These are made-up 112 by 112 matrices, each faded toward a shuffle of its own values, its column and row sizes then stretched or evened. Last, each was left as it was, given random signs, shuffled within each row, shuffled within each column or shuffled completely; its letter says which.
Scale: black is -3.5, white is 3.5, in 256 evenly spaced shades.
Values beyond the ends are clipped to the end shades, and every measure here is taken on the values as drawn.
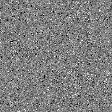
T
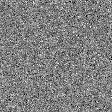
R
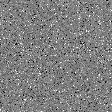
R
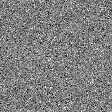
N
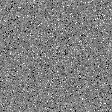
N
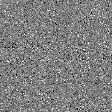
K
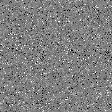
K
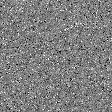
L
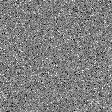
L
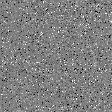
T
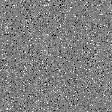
K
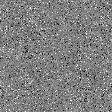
T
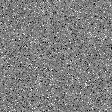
L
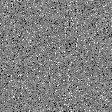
N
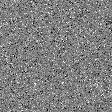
L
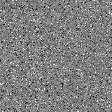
N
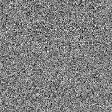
K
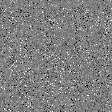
T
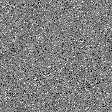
R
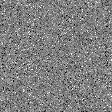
N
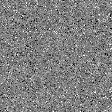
K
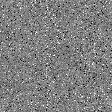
N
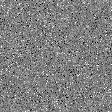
R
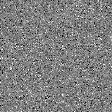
K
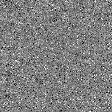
K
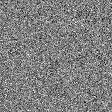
L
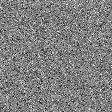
L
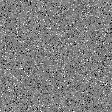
N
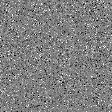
T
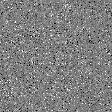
K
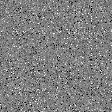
T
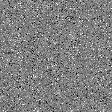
N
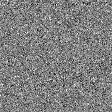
R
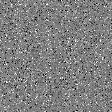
T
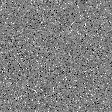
L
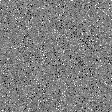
N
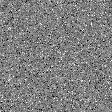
L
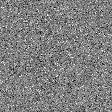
L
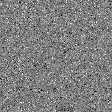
N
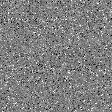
R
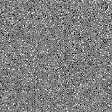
K
